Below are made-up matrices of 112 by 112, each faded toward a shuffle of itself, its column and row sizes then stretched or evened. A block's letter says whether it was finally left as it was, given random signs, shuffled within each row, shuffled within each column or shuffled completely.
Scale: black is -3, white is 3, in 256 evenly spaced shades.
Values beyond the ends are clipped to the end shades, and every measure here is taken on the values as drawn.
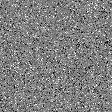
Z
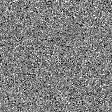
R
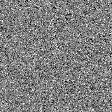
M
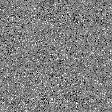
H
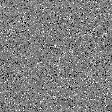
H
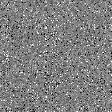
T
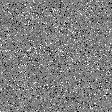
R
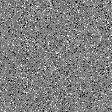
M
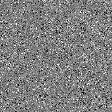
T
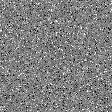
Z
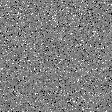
R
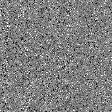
M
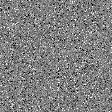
M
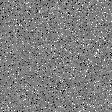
Z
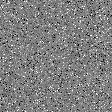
Z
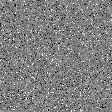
R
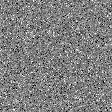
Z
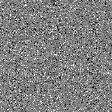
T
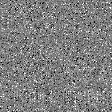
T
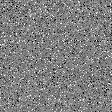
R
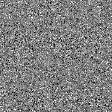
H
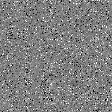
T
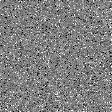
H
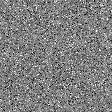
Z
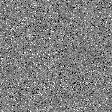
R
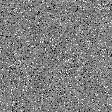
Z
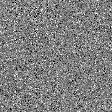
M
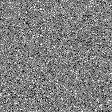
Z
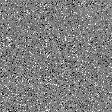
T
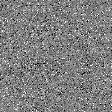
H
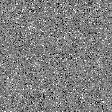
H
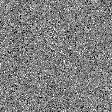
M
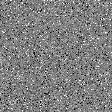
R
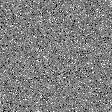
Z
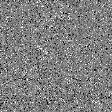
H
